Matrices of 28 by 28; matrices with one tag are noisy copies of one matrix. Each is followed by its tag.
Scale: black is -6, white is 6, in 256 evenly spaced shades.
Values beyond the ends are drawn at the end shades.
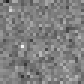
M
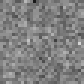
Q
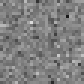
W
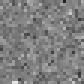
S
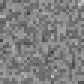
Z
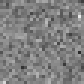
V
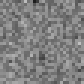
Q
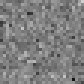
Z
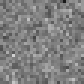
S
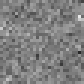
V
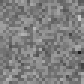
V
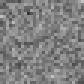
Z
